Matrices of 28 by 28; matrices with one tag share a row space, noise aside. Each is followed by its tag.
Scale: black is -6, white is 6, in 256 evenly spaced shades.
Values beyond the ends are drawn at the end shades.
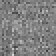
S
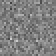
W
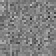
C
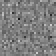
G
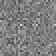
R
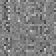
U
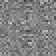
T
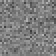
T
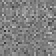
G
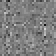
U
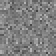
C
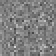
W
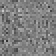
S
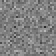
W
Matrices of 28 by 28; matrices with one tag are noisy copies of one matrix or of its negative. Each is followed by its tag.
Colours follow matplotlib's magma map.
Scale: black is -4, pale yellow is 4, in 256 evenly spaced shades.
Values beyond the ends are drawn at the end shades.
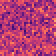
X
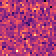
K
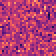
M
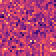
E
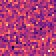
E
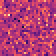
K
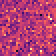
M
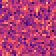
K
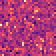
E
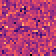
K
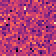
M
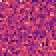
E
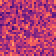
X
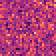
E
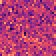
X
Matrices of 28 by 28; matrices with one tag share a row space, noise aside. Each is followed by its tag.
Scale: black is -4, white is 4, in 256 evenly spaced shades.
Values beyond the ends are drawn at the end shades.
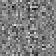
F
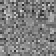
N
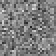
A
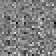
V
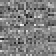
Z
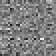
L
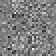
F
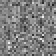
V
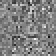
F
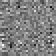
L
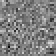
N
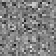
A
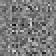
F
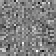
N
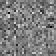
N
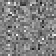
V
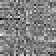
Z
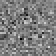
A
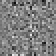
F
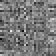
Z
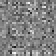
F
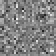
N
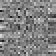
Z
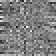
Z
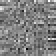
Z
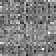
Z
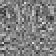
N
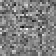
A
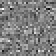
L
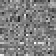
Z
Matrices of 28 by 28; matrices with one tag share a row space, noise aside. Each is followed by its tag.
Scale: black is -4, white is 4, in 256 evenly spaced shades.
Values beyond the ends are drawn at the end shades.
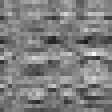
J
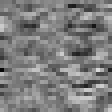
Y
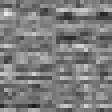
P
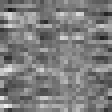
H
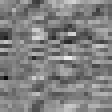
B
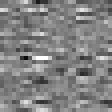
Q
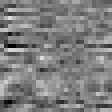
H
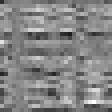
J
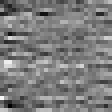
H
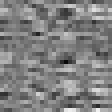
B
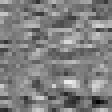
B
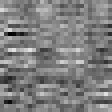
H
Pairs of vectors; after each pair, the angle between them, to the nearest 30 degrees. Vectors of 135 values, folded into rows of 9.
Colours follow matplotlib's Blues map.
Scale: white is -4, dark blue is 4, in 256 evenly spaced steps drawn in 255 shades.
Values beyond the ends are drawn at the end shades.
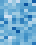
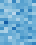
60 degrees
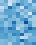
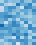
60 degrees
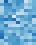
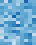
150 degrees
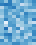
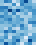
90 degrees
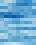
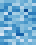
90 degrees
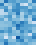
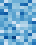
150 degrees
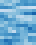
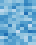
60 degrees
